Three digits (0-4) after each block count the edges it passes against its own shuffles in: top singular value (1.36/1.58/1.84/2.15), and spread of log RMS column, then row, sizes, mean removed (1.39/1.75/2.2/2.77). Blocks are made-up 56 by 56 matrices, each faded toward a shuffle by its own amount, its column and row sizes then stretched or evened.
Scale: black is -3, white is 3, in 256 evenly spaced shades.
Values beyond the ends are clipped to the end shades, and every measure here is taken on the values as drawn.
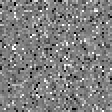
1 1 0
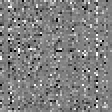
0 4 1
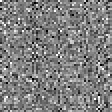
4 2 0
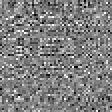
4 0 3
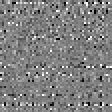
3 1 4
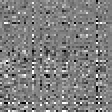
4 4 4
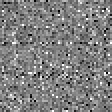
0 2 2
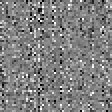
0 4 1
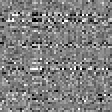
4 0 4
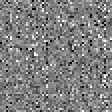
2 3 1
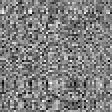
4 2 2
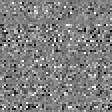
2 0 4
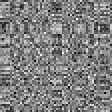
4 0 0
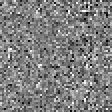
0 3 2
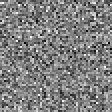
2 0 0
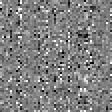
2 4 1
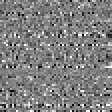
3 0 4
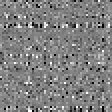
3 3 4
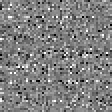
0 1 3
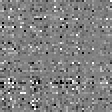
2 3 4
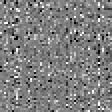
3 4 0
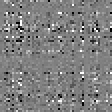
1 4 4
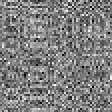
4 0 1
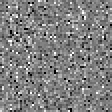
0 3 0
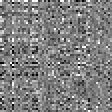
4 3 2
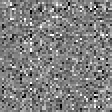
1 3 2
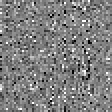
2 3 0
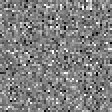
1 1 2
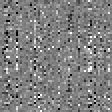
3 4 1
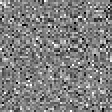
4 0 0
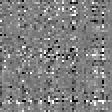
3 4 3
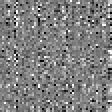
3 3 2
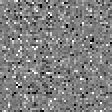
1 2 1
